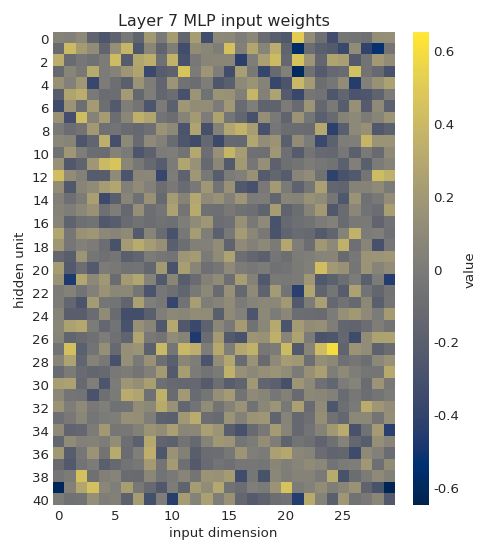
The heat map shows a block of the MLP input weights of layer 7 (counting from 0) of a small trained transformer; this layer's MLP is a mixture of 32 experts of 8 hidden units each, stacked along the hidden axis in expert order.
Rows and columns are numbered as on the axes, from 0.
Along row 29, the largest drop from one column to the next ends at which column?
10
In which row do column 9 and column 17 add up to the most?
27
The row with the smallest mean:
16
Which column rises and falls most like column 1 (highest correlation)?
17
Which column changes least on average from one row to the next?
22
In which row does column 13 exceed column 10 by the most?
40
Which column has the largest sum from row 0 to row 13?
12
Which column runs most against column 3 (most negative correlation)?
29
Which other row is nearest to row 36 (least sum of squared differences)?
37
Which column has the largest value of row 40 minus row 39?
0
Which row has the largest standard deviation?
1
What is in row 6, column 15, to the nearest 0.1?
0.2
